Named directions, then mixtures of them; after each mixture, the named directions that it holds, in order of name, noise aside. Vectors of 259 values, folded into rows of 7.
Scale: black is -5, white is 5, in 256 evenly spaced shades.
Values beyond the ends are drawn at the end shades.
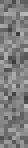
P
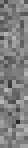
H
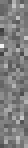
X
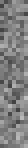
H, X.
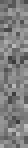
H, P.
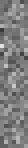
P, X.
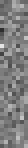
H, X.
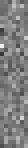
X.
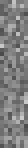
P, X.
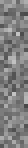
P.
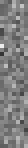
X.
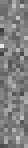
X.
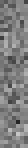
H, P.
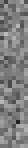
H.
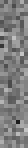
H, X.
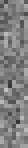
H.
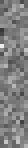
P, X.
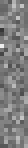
X.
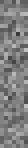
P.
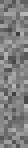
P.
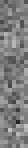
H, P.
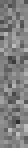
H, P.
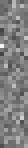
X.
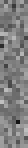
H, X.
